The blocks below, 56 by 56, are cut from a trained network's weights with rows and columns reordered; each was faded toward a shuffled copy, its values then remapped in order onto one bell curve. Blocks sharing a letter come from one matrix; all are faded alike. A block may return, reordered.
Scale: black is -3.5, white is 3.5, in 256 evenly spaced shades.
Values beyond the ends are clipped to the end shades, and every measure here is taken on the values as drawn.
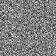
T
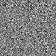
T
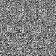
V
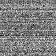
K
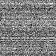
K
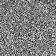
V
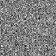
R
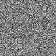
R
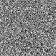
V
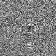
R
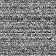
K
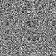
R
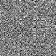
V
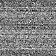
K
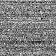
K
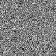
T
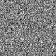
V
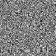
V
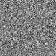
T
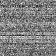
K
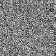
R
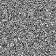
T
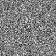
T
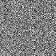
V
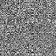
V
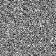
T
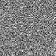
R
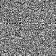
T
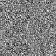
V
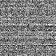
K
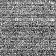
K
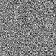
V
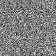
T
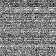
K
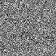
R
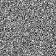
T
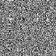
R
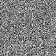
T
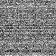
K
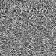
V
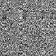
R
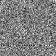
T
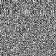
R
